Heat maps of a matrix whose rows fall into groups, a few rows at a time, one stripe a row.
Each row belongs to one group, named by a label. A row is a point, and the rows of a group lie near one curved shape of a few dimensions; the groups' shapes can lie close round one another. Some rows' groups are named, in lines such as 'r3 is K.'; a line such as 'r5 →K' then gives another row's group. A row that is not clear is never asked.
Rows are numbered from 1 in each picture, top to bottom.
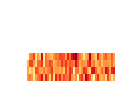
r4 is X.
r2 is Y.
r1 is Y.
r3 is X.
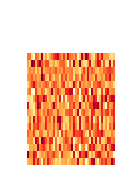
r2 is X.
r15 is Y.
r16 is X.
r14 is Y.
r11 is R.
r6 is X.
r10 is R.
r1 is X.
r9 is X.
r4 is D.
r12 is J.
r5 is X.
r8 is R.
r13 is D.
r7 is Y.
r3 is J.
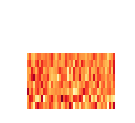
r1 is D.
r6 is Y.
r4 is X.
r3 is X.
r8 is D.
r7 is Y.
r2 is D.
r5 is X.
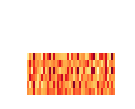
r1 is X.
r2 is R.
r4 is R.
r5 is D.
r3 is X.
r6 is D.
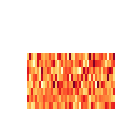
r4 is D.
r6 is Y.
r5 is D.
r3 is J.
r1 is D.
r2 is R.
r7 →Y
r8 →X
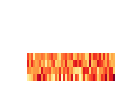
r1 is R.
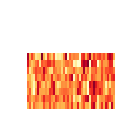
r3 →Y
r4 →X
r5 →R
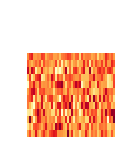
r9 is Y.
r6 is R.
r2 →Y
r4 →D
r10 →D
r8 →X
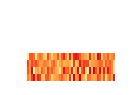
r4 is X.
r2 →Y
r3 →R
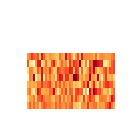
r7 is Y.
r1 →D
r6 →R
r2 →R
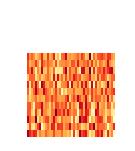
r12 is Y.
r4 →D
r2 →D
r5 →D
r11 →D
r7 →D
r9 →X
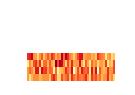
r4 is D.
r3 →D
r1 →Y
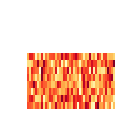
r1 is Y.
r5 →R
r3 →D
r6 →X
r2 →Y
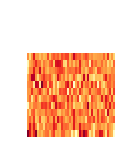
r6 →X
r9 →D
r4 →R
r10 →D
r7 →X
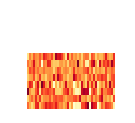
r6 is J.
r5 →D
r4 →D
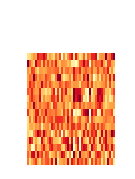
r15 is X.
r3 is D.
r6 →J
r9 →J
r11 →D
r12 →Y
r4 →R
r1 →Y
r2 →Y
